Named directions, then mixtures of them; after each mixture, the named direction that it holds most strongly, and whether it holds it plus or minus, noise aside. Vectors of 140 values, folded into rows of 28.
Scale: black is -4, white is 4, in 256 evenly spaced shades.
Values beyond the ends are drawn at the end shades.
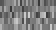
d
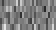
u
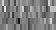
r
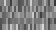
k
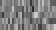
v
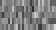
v, plus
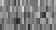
d, minus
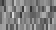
r, minus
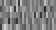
u, plus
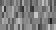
v, plus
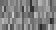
v, plus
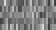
k, plus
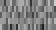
k, minus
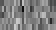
r, minus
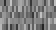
k, minus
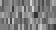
v, minus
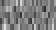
u, plus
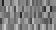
u, plus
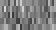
r, plus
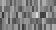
v, plus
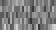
v, plus
